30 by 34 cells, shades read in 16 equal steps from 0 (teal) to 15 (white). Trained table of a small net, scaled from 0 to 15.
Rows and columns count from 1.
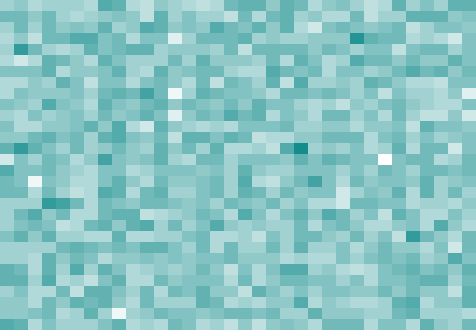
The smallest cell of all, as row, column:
14, 22
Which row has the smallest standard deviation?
16
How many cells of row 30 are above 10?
2
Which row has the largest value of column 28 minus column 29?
15
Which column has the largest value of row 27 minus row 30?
1
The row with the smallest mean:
7
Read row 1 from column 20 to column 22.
8 5 6
